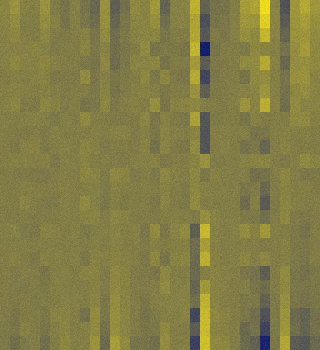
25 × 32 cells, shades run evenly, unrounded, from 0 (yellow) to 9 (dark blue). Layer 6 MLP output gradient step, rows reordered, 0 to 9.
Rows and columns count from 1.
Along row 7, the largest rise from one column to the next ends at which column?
21
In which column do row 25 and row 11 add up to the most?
27
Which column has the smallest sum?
20
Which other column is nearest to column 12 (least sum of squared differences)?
10
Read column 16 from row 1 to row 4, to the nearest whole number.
3 4 4 5
